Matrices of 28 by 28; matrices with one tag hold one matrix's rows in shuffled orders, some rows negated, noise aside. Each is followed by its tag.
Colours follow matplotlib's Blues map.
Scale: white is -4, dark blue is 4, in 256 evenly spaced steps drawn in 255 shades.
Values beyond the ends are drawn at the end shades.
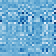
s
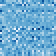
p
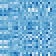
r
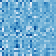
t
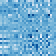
r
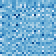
p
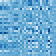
r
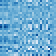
r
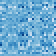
s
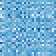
p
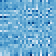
r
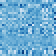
s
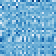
p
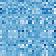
s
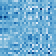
r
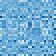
s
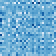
p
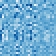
t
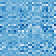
s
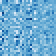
t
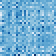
p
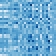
r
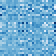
s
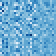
t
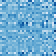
s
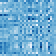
r
